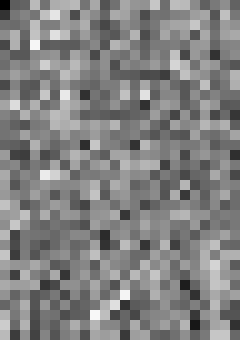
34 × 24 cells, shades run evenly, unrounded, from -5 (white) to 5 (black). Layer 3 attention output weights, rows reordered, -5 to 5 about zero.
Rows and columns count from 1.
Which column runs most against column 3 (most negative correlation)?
13
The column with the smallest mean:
10
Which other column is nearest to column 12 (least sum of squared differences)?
23
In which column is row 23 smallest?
2
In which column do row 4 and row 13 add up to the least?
6
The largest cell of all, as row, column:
1, 1
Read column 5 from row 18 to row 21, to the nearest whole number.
-4 -1 0 0
